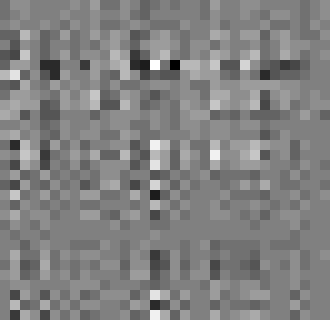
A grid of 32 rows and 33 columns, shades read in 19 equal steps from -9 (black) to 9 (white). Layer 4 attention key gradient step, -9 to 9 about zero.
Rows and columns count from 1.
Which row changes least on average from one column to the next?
24
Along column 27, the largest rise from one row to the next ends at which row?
9
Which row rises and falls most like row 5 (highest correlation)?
6
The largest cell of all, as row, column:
7, 16
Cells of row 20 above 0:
11
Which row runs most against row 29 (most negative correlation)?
25
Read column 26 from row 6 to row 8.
4 1 -1
